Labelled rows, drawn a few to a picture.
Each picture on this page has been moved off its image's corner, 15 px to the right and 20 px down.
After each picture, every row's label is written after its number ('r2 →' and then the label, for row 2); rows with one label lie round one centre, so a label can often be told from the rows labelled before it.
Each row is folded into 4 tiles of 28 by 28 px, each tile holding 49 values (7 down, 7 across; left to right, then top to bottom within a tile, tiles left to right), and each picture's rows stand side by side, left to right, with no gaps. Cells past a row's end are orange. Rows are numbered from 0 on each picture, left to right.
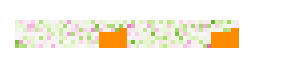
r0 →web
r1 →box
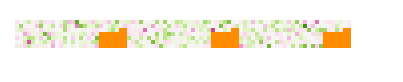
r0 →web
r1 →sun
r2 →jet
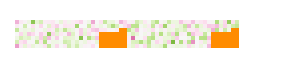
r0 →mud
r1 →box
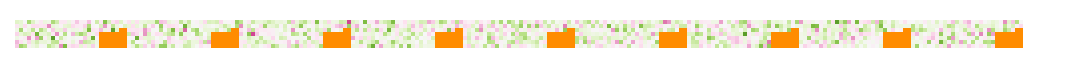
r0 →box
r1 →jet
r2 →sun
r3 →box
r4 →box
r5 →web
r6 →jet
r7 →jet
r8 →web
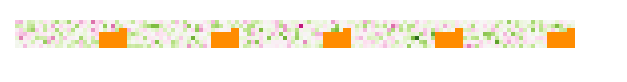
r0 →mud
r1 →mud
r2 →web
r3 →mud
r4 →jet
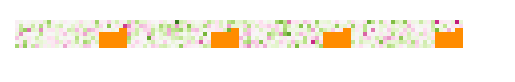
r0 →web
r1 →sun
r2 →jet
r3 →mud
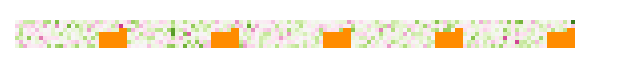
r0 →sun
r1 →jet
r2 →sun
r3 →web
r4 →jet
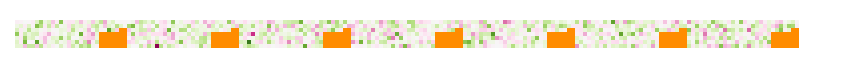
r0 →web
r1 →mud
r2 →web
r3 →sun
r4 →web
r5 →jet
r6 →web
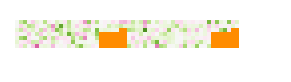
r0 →jet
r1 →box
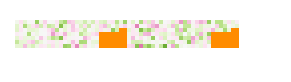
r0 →web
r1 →box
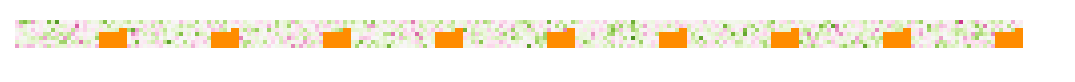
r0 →box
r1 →box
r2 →box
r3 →box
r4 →web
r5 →sun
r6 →web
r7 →web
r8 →jet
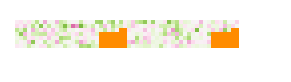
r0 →web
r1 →sun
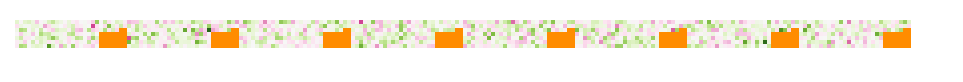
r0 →box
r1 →web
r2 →box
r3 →web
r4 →jet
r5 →mud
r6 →web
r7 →box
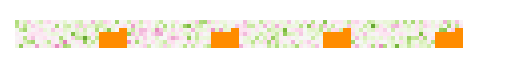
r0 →web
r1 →sun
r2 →jet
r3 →mud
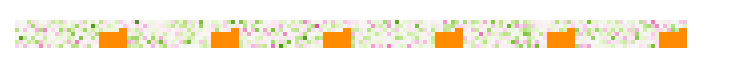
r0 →jet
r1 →sun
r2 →mud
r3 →web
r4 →sun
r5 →box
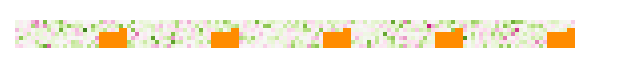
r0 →jet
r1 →box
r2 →sun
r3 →box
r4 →sun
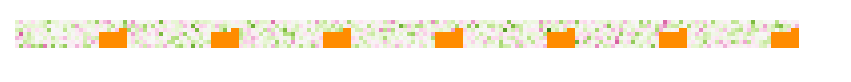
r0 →box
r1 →web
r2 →jet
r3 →web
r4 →mud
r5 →web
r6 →web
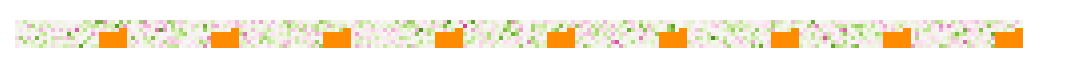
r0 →web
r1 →jet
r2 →jet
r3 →sun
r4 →jet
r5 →web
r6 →jet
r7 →sun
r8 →jet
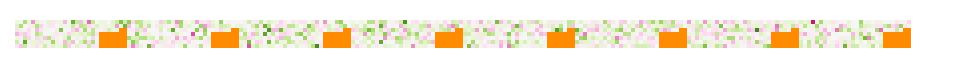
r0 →jet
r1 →jet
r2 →mud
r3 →mud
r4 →web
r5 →jet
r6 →web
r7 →mud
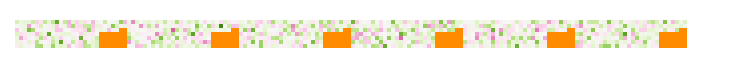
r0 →box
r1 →sun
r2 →box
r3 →box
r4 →mud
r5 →box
